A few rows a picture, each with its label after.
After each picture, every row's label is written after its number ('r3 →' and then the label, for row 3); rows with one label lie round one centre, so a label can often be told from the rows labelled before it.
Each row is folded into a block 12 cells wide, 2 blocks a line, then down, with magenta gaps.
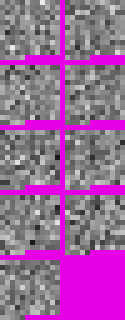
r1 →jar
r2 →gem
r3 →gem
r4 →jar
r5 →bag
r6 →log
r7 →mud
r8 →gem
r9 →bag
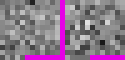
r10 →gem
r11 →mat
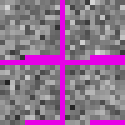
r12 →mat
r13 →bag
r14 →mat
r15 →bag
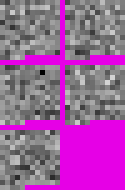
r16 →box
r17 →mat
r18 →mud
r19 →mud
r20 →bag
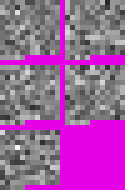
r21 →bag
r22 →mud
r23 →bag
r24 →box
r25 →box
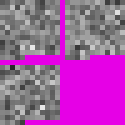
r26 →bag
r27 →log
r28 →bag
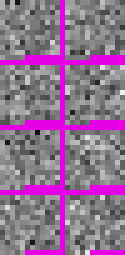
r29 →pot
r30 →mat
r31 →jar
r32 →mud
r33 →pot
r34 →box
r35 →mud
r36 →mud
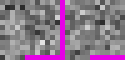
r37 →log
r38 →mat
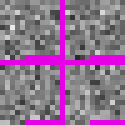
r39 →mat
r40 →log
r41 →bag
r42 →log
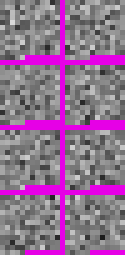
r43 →jar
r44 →box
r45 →box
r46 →bag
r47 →box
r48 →jar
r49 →gem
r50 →pot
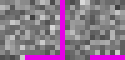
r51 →jar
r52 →gem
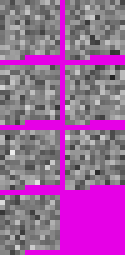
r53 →log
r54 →jar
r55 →mat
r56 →pot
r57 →log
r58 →mat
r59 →log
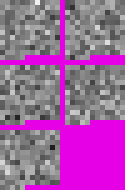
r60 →mud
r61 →jar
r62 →mat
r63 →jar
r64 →mud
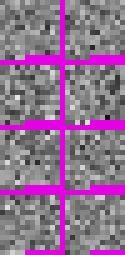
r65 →jar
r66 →mat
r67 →pot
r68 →mud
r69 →log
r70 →jar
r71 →mud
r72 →bag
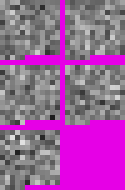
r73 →bag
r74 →log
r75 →box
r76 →box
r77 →bag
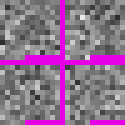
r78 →log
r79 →mud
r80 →pot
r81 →jar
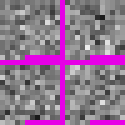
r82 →bag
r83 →log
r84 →mud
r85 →mat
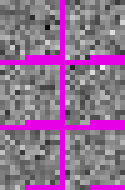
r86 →jar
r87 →bag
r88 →mud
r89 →box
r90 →box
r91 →pot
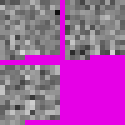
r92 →log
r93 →mat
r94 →mud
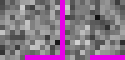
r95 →bag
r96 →log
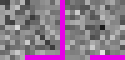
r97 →log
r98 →log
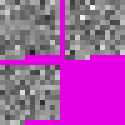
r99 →mud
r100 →box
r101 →box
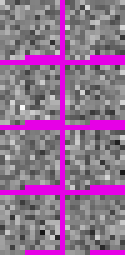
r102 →box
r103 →mud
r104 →log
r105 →gem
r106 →log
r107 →pot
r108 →pot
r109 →gem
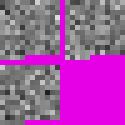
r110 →gem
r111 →mud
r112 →mat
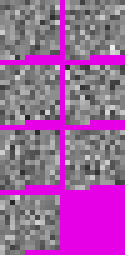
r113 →mud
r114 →pot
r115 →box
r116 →jar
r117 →pot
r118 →box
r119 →mat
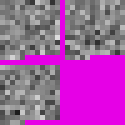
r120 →gem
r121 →box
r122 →bag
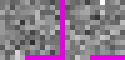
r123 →box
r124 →mud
